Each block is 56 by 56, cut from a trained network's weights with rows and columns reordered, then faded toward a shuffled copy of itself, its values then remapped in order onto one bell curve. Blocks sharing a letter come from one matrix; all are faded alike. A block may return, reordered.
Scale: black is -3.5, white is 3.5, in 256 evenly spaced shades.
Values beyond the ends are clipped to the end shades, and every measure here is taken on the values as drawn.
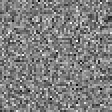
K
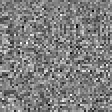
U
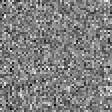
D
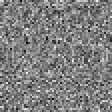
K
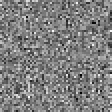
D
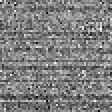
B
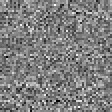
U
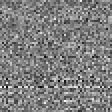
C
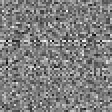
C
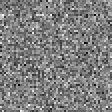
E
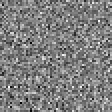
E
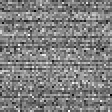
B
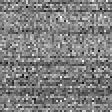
B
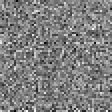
D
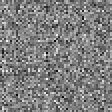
D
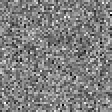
E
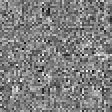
D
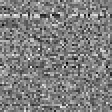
C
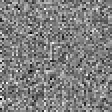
D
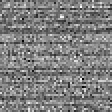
B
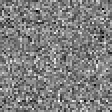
E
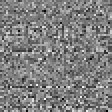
C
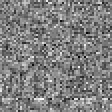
K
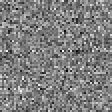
E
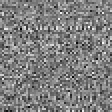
U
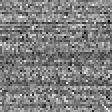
B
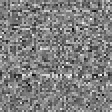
C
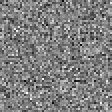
E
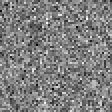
E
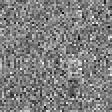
K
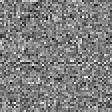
U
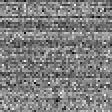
B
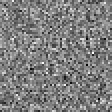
K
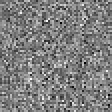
D
